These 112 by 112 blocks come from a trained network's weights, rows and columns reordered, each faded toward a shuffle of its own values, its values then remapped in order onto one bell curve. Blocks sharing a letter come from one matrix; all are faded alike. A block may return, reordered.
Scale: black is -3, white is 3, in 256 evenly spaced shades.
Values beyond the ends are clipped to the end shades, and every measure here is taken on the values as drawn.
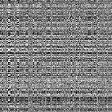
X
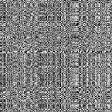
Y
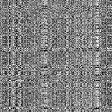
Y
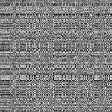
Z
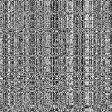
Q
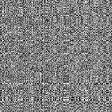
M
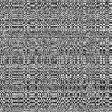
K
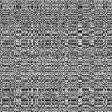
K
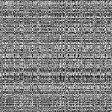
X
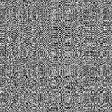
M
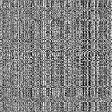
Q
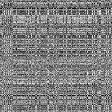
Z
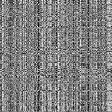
Q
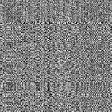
M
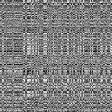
K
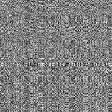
M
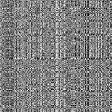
Q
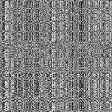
Q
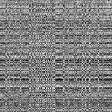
Z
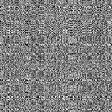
M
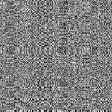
M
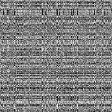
X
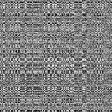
K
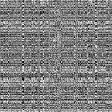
X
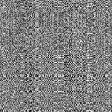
M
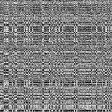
K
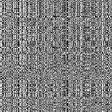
Q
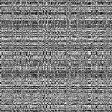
X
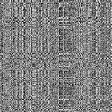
Y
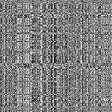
Q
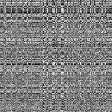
Z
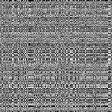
K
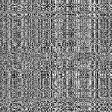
Q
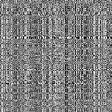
Q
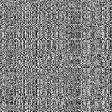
Y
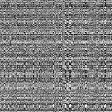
X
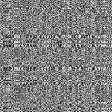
M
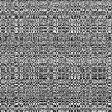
K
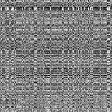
K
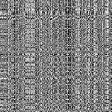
Q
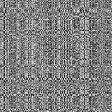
Y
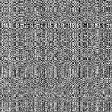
Y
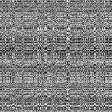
Z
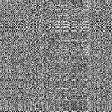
M
